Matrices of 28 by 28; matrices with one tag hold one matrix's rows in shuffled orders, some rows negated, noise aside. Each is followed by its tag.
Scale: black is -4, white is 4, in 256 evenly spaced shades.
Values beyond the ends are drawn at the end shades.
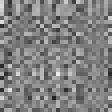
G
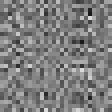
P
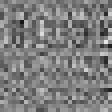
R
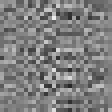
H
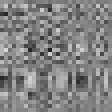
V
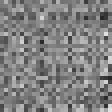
R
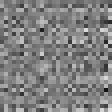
R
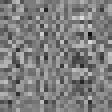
P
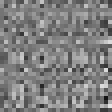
R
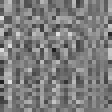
G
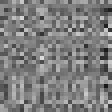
R
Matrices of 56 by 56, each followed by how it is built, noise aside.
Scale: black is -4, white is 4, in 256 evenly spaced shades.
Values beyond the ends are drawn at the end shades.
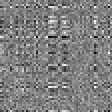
low rank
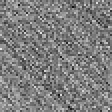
Toeplitz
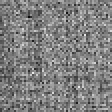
blocks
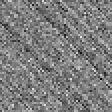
Toeplitz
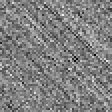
Toeplitz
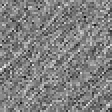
Hankel
